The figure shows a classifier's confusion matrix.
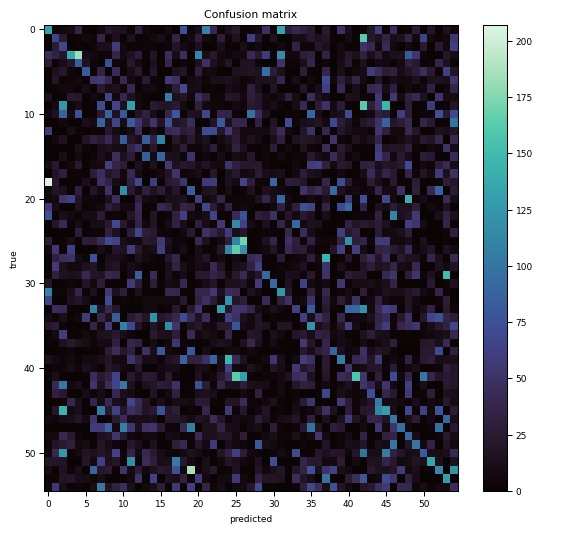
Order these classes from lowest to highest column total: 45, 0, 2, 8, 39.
0, 39, 2, 8, 45
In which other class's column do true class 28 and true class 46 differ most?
53
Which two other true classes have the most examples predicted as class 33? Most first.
23, 50
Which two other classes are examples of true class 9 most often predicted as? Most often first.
42, 45
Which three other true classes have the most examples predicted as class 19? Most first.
52, 47, 38
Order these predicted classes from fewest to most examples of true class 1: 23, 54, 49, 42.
49, 23, 54, 42
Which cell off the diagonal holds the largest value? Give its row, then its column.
18, 0
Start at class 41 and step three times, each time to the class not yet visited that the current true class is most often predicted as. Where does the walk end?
24
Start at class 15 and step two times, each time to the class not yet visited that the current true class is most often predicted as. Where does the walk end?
10
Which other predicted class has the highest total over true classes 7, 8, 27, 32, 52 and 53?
37
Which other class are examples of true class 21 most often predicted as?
40
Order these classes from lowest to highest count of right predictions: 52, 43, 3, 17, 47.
17, 43, 47, 52, 3
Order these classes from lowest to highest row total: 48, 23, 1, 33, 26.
48, 1, 23, 26, 33
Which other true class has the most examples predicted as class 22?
39
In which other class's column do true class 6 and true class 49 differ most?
46
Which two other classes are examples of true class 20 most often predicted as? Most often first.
48, 31
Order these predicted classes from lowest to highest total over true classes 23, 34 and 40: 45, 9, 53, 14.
45, 53, 14, 9
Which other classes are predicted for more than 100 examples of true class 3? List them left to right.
4, 20, 31
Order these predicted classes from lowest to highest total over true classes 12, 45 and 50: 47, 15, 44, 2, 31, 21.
47, 31, 15, 21, 44, 2
